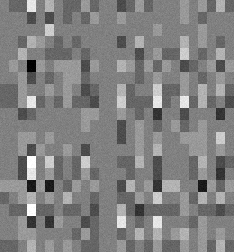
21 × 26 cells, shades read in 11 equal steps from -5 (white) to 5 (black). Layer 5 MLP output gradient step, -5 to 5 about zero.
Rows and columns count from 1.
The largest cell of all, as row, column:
6, 4
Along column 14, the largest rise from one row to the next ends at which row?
20
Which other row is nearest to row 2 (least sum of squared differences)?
7
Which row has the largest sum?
18
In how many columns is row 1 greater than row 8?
8
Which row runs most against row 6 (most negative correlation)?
1
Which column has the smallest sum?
21
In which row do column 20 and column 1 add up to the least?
16
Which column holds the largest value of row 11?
14
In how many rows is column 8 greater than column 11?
4
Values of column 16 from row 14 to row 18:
-2 0 0 -1 3
